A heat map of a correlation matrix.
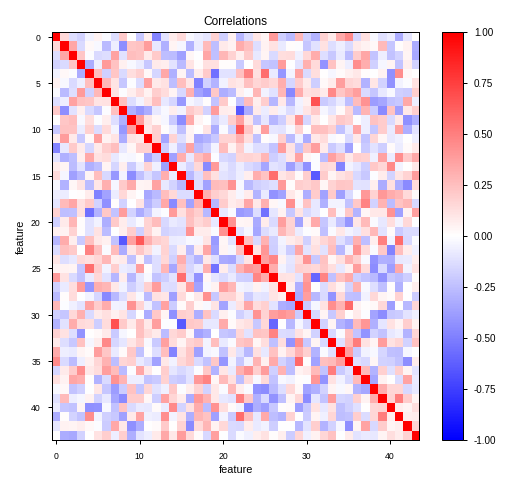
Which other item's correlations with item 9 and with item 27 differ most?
29
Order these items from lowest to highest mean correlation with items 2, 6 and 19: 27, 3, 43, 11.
11, 43, 27, 3
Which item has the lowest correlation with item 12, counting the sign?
0
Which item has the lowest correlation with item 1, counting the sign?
8
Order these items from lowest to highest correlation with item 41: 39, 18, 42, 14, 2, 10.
2, 14, 42, 18, 10, 39
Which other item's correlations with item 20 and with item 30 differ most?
24
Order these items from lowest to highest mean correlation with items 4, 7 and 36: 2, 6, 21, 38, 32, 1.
38, 32, 21, 1, 6, 2
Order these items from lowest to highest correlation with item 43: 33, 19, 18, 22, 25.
18, 22, 25, 33, 19
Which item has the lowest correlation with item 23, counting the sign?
40
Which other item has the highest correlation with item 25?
4
